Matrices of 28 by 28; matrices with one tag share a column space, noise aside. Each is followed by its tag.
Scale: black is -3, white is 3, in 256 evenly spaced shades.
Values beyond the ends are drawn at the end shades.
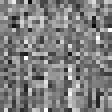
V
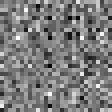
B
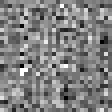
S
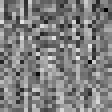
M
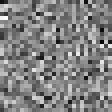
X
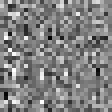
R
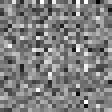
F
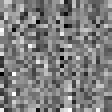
M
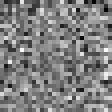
F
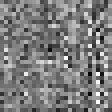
M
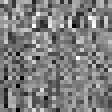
V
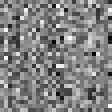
S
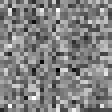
S
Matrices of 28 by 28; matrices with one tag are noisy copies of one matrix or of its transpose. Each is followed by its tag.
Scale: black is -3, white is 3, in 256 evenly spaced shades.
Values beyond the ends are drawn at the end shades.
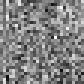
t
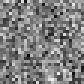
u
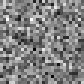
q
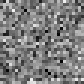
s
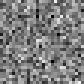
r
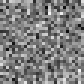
s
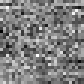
t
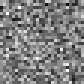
q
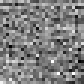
t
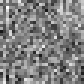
t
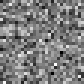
r
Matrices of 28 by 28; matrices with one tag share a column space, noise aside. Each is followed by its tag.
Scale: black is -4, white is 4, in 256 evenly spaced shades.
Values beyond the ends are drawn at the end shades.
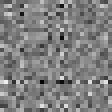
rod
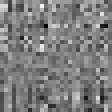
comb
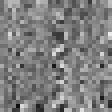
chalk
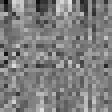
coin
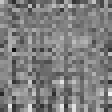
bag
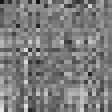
bag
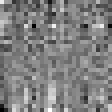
comb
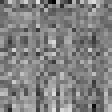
bag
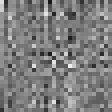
coin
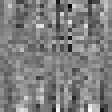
comb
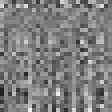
bag
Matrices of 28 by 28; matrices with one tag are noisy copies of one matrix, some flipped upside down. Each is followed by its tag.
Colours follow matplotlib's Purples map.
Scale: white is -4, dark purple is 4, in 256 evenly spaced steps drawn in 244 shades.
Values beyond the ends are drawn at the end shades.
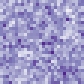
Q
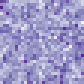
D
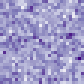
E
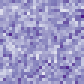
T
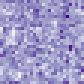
T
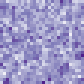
D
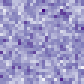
D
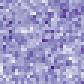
Q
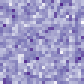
D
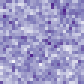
Q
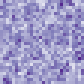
D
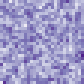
D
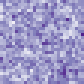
Q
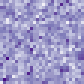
D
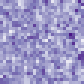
E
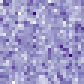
D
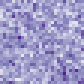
Q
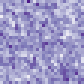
Q
